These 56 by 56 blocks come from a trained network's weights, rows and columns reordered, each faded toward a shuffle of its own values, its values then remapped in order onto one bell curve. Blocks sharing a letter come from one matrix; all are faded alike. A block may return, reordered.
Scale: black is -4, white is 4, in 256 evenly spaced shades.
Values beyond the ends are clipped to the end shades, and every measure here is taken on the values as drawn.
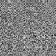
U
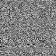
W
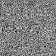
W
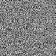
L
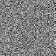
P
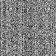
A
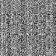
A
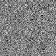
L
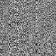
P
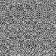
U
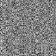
P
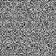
U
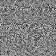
W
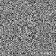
L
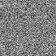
U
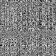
A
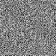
L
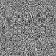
L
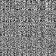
A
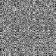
U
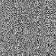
P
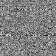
W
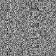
P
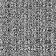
A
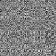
U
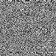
W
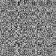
U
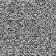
U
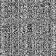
A
